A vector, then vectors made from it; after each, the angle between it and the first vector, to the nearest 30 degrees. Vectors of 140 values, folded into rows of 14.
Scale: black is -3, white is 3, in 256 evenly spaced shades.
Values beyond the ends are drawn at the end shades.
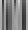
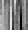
120 degrees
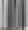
60 degrees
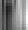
60 degrees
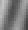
90 degrees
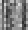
30 degrees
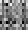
60 degrees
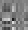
90 degrees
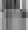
60 degrees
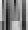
30 degrees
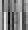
60 degrees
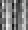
150 degrees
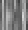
150 degrees
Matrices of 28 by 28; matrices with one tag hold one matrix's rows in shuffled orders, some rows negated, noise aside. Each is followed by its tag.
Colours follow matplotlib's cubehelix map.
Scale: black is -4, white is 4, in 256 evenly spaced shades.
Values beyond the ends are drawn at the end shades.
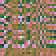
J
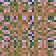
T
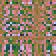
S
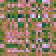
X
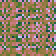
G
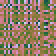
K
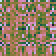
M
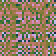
G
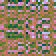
X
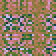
S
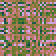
J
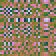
K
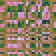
X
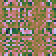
S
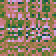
X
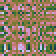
J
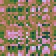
X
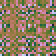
M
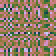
K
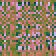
G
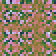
S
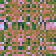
J
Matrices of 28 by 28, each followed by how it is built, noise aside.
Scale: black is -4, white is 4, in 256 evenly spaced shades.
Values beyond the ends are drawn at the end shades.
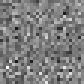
low rank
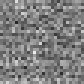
blocks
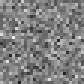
noise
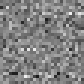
uneven rows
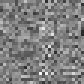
low rank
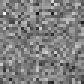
low rank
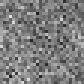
Toeplitz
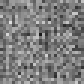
blocks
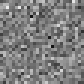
noise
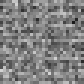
blocks
